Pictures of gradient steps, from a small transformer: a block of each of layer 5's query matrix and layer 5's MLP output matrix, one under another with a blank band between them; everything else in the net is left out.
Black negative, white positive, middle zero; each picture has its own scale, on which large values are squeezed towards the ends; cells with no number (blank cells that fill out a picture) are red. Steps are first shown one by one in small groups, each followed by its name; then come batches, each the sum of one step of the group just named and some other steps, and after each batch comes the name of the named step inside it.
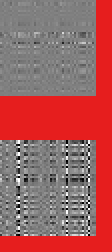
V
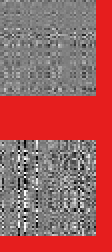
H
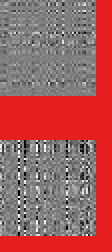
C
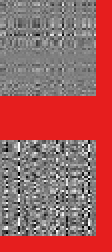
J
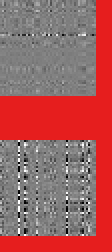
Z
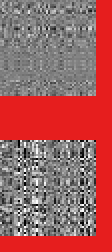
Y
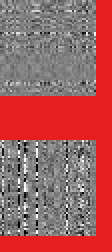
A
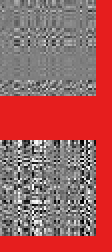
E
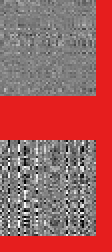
H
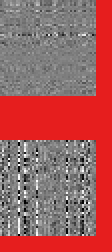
Z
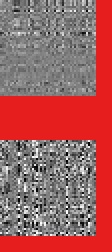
A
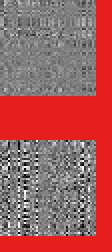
H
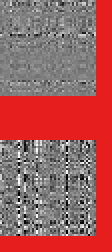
A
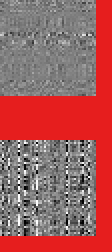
E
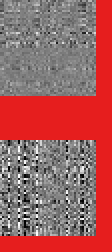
A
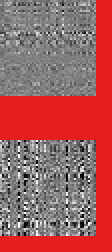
C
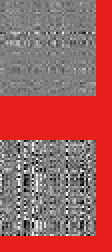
V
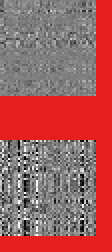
Y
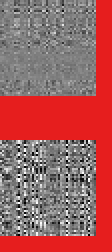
V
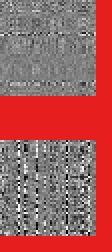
A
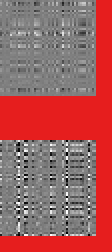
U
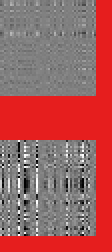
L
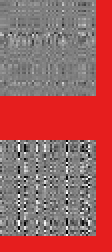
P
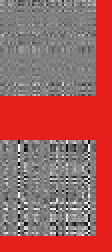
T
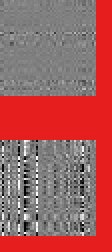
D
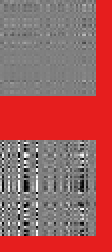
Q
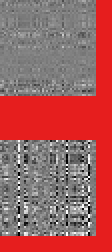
U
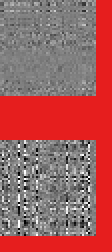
T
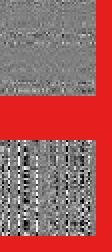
D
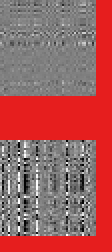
D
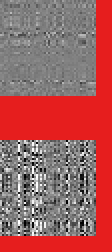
Q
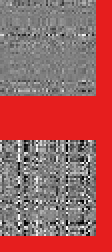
T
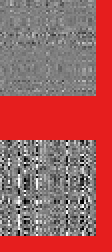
L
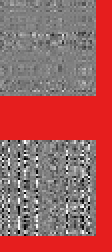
L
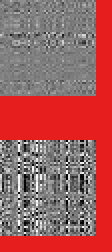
Q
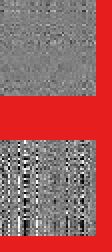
D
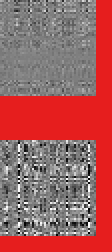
T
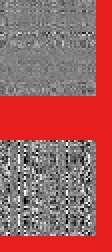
U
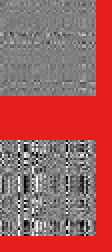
P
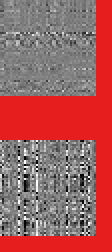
L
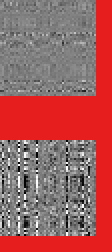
Q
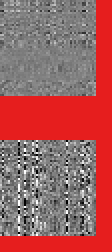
L
